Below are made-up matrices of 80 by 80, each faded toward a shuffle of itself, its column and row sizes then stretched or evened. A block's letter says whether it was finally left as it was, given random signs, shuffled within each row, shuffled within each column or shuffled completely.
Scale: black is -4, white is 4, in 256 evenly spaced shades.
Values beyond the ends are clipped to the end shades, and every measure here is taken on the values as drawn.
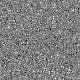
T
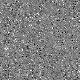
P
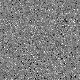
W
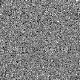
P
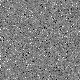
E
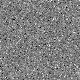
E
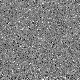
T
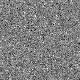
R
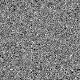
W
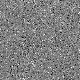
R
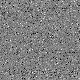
T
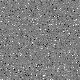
T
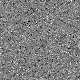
E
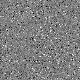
T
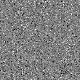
W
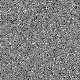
T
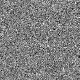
R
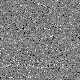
T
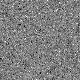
E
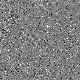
R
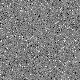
E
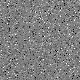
R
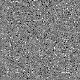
P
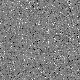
R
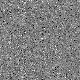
R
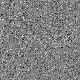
W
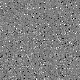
P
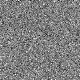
T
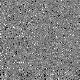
P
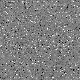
T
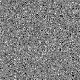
P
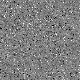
W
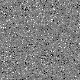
W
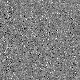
R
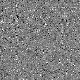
P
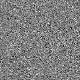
P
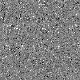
P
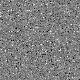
T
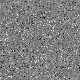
T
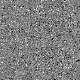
W
